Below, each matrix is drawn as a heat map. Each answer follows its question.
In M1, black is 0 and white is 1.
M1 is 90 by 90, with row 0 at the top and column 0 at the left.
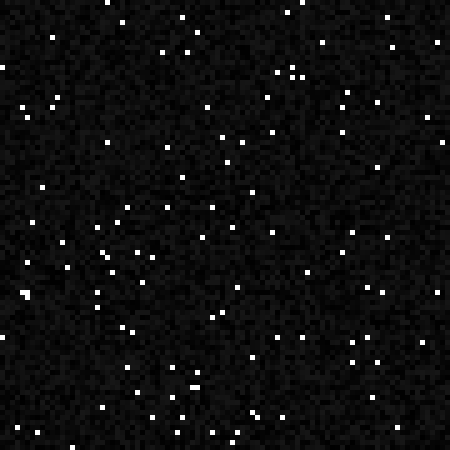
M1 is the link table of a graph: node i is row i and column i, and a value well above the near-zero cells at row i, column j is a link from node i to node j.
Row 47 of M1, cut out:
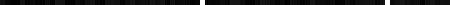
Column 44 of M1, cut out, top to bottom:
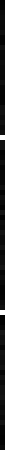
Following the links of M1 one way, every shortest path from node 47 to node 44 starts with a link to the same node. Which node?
node 77
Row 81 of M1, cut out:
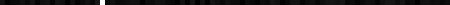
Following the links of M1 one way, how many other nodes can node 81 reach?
2
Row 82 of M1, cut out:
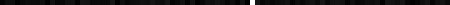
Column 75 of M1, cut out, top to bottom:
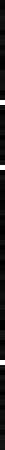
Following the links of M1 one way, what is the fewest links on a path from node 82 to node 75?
3
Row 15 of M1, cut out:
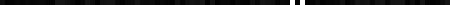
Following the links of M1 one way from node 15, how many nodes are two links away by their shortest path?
5
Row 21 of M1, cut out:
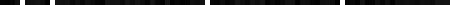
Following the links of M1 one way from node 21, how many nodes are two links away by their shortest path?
8
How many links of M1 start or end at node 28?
4
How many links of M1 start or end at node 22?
1
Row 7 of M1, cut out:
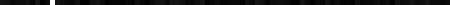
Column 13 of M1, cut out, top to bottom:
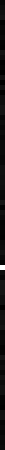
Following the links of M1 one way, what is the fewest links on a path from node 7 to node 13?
6
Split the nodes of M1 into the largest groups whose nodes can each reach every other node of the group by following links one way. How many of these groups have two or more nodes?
2
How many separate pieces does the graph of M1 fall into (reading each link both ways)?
9
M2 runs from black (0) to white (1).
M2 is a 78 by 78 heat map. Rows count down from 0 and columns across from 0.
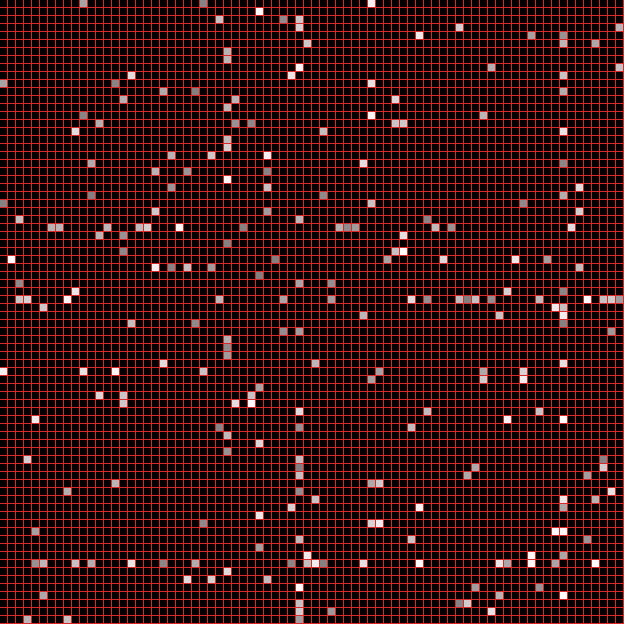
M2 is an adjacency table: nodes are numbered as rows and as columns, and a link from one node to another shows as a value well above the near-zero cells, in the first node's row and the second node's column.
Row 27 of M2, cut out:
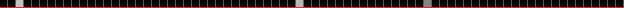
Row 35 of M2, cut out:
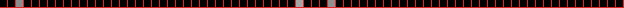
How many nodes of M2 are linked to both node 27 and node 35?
2
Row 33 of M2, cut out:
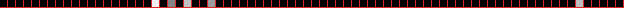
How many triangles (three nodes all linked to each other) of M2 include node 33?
5
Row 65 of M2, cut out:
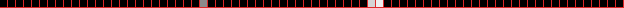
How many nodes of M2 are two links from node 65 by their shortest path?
4
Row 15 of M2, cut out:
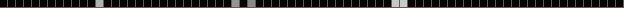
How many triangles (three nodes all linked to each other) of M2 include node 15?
5
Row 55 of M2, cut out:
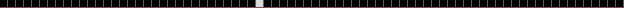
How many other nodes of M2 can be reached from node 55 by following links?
6
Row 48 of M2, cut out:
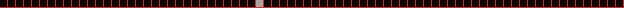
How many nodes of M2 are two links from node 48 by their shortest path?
5
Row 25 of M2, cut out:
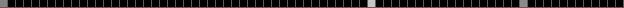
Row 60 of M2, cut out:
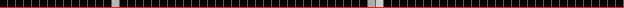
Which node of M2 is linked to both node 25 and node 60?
node 46
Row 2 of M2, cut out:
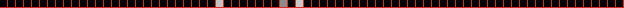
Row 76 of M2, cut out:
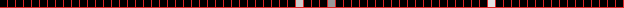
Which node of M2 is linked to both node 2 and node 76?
node 37
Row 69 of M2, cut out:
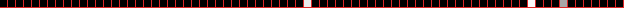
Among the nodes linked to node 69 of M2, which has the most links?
node 70
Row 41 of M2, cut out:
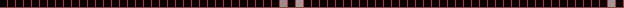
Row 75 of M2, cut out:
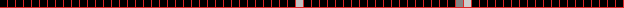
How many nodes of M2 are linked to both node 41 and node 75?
1
